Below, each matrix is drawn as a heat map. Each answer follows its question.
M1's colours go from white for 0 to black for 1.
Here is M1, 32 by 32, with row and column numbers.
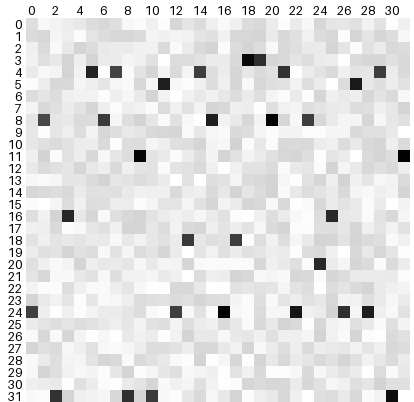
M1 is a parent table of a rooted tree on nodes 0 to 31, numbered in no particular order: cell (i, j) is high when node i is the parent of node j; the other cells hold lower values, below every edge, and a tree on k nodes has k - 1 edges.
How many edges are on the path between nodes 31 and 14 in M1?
4
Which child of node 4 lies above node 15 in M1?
5
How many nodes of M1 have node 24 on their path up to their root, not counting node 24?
12
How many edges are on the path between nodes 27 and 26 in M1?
7
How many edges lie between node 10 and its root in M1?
4
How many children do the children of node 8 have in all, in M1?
1
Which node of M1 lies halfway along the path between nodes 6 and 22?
20
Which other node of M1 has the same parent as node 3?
25
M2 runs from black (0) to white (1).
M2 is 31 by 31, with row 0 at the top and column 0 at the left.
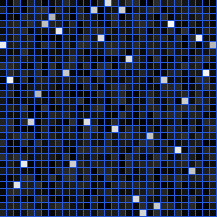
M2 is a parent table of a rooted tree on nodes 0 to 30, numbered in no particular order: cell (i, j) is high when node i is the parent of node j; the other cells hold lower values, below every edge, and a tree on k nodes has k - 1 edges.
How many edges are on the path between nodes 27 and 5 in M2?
7
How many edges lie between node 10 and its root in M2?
2
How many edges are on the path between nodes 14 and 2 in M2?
2
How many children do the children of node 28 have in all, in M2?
1
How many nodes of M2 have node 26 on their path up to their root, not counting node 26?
2
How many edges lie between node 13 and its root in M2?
2
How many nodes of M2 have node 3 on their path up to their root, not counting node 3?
7
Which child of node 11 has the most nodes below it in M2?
1
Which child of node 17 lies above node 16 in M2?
4
